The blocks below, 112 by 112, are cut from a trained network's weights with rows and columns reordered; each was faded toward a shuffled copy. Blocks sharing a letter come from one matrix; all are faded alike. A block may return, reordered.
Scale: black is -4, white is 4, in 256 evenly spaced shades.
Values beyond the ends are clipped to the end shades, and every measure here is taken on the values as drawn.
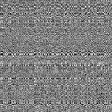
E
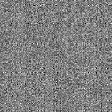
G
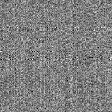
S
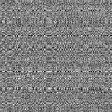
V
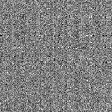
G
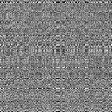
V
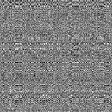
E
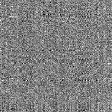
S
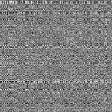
E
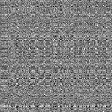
E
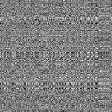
E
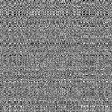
E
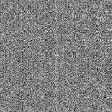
G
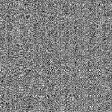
G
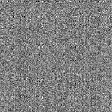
G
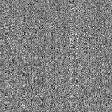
G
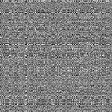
E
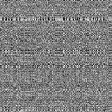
E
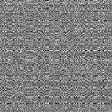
E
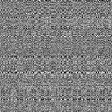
V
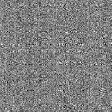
G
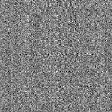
G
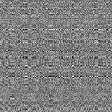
V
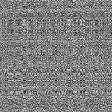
E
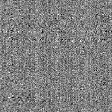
S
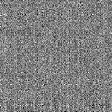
S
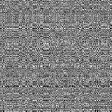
E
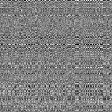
V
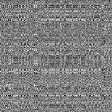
E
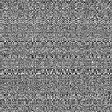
E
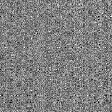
S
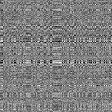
V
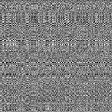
V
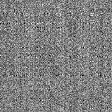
S
